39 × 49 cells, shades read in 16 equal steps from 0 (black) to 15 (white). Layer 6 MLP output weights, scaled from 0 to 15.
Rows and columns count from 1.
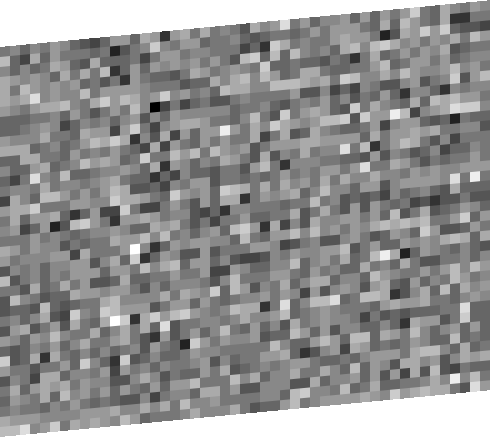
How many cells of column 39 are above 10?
4
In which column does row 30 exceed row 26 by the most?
17
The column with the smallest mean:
16
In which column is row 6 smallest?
19
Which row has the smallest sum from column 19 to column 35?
8
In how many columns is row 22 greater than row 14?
27
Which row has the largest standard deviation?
29
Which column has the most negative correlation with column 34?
14
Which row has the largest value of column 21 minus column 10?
1
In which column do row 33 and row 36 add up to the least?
12
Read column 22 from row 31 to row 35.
8 7 8 5 7
